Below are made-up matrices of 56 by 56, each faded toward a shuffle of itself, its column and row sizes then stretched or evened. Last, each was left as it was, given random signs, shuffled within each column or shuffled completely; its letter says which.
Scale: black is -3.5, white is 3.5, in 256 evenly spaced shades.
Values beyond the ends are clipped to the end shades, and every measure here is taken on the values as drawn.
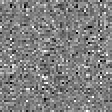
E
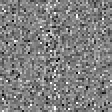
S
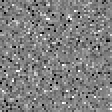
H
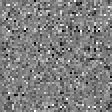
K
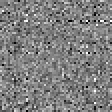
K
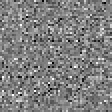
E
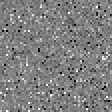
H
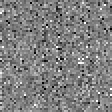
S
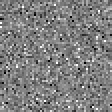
H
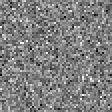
H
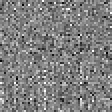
E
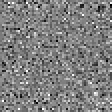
E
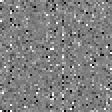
S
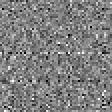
E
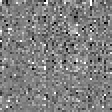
E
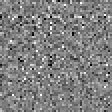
E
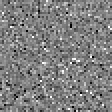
H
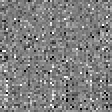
E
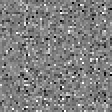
S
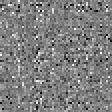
K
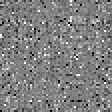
E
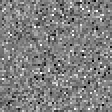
H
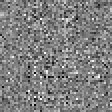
K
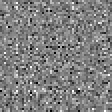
E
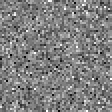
H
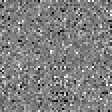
K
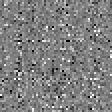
E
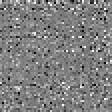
E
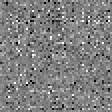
E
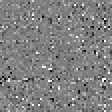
K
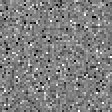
H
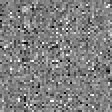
E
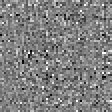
K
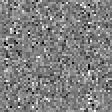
S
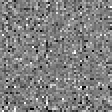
E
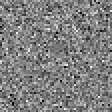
H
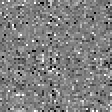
E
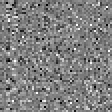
E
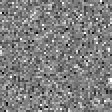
H
